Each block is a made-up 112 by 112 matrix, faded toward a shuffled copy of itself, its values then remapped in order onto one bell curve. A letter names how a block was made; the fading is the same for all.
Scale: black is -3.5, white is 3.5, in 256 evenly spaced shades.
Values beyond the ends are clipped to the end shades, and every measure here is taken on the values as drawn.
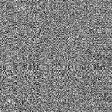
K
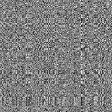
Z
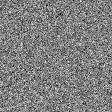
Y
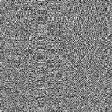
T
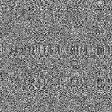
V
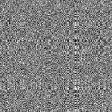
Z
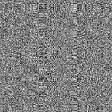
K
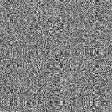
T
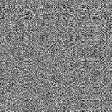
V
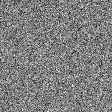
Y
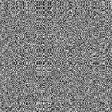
Z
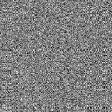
T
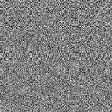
T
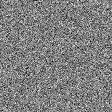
Y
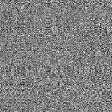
V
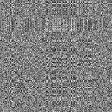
Z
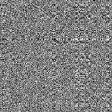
T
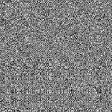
V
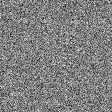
Y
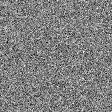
Y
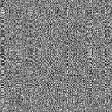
Z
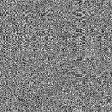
V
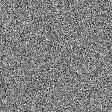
Y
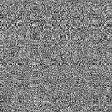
V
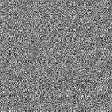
T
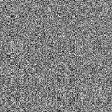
K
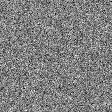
Y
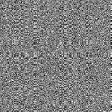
Z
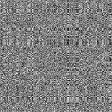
Z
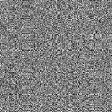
V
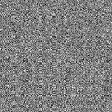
V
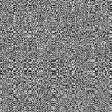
Z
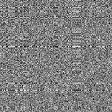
V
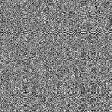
V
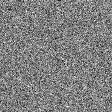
Y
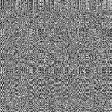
Z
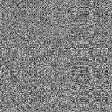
V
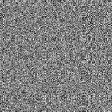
T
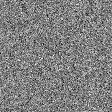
Y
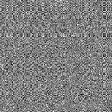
Z
